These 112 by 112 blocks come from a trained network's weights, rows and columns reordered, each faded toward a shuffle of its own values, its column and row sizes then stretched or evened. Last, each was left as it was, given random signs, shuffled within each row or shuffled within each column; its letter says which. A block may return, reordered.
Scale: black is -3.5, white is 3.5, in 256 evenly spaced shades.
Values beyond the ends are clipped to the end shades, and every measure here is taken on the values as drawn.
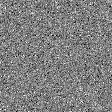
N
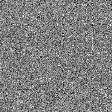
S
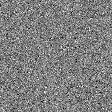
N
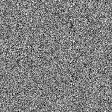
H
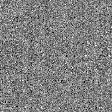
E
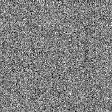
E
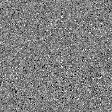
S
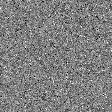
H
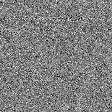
N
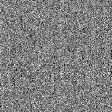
E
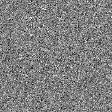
S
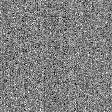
H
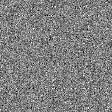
S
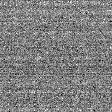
E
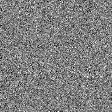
S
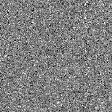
E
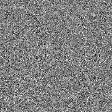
S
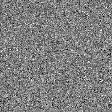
S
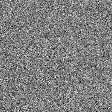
S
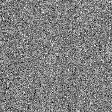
H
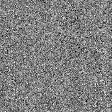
H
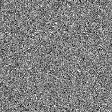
S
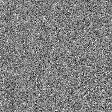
H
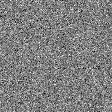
N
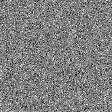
H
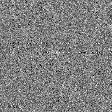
S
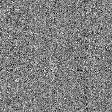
E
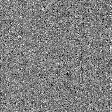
H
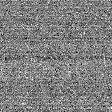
E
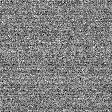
N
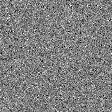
N
